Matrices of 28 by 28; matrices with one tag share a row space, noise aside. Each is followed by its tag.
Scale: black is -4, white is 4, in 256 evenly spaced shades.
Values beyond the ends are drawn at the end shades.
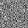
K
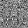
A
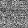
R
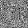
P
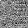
R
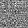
R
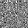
K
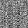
A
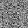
A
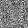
P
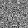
A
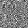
K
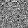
A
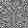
K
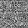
R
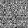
R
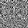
K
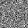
K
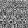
R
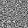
K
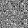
P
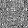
P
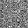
A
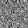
A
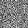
K
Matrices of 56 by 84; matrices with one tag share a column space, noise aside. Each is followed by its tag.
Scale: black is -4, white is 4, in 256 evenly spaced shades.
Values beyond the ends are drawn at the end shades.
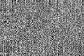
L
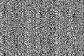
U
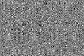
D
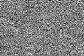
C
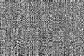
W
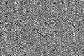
D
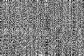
W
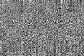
L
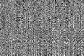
W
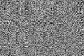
D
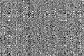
U
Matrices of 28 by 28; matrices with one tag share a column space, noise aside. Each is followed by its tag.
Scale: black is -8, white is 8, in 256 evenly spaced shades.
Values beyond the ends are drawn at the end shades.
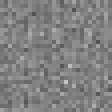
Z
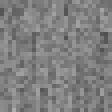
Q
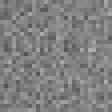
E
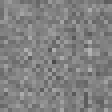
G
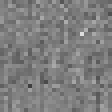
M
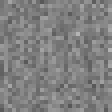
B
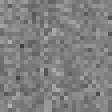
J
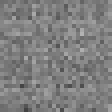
B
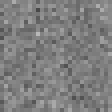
J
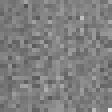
B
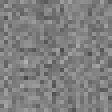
G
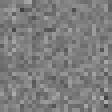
E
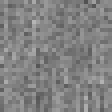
M
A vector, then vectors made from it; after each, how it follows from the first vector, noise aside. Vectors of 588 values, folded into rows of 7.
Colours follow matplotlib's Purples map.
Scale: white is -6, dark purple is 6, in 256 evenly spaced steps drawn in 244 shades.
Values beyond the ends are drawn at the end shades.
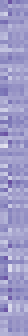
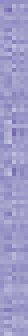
wrapped around, negated, shrunk.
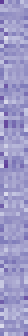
wrapped around, negated.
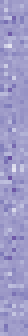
wrapped around, partly zeroed.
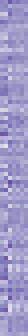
copied.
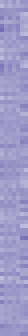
wrapped around, negated, shrunk.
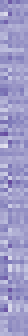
copied.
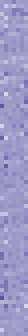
wrapped around, partly zeroed.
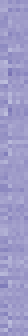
wrapped around, negated, shrunk.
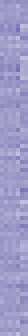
reversed, negated, shrunk.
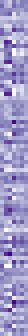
wrapped around, scaled up.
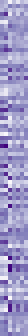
negated, scaled up.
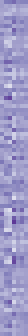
wrapped around, negated.
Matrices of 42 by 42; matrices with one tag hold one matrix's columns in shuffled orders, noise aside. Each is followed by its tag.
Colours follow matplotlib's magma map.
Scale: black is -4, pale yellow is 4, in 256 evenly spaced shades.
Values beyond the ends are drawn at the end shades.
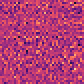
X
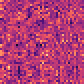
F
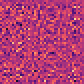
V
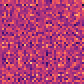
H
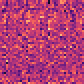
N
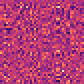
V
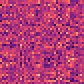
H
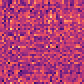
N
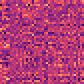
H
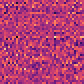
X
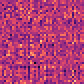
F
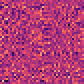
V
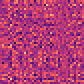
H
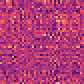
N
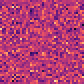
V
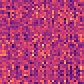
F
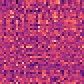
N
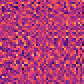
X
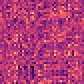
F
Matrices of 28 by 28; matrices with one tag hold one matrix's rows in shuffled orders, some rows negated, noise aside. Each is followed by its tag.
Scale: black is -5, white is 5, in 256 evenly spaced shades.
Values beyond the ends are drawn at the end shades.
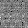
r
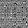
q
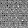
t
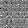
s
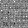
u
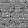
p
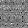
r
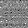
s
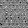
s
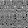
q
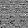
p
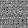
t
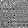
u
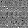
t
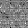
p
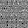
t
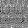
r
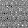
t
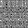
s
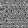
s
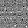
q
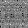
r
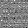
u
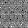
r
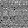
u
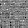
p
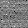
u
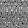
t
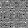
p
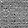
u
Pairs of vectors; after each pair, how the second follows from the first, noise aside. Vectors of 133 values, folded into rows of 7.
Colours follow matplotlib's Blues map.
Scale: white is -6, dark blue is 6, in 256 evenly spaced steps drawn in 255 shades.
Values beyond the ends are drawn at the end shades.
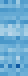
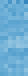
wrapped around, shrunk.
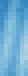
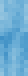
wrapped around, shrunk.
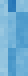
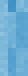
shrunk.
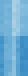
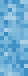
shuffled.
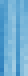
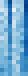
reversed, scaled up.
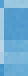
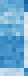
reversed, scaled up.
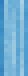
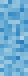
shuffled.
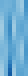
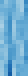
copied.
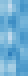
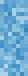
shuffled.
